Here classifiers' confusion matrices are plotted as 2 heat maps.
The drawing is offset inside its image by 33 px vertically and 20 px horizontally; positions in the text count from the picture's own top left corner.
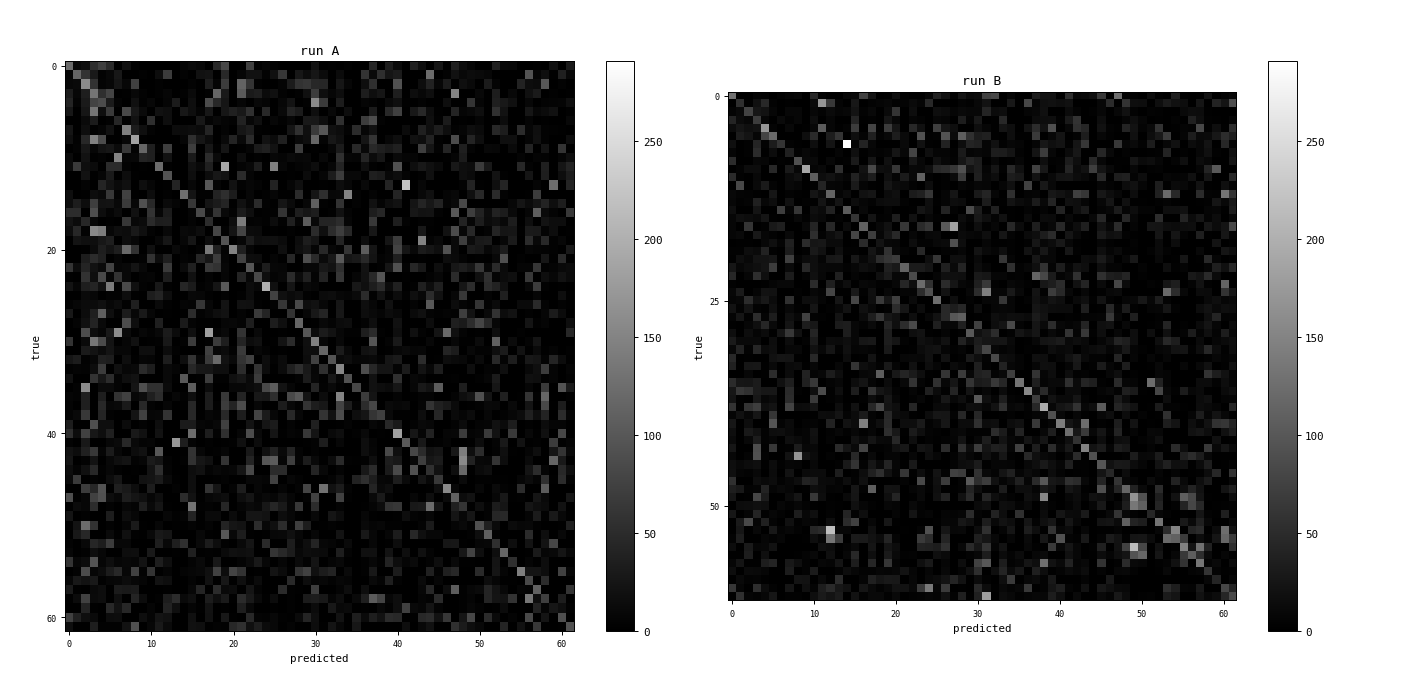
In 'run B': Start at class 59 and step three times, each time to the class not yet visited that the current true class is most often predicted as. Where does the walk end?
27
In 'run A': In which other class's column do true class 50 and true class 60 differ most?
2
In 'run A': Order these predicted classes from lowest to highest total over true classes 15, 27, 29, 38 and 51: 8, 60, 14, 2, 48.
14, 8, 60, 48, 2
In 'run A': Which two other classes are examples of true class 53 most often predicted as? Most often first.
49, 25
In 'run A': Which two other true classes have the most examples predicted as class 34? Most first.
14, 20
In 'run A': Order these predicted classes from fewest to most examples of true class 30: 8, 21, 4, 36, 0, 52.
36, 8, 21, 0, 4, 52
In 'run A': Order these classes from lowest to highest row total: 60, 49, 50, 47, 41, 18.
49, 41, 50, 47, 60, 18
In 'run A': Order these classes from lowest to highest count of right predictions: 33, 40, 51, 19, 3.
19, 51, 3, 33, 40
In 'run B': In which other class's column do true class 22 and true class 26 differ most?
37
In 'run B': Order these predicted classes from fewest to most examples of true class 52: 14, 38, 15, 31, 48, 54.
54, 38, 31, 14, 15, 48
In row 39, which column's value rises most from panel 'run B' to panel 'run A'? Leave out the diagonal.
3
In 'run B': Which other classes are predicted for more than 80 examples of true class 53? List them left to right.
12, 24, 54, 60
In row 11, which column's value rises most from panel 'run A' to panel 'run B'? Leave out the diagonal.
36
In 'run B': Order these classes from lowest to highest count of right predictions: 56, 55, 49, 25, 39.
39, 56, 25, 55, 49
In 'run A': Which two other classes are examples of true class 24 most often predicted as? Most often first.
5, 19
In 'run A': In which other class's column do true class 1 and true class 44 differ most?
48
